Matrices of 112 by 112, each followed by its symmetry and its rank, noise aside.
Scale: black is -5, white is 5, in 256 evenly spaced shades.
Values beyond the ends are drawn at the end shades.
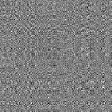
no symmetry, rank five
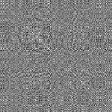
symmetric, rank five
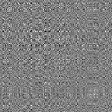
symmetric, rank five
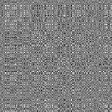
symmetric, rank four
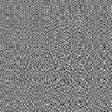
antisymmetric, rank four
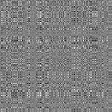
no symmetry, rank four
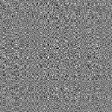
antisymmetric, rank six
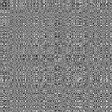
symmetric, rank four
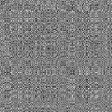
symmetric, rank six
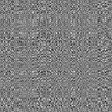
no symmetry, rank four
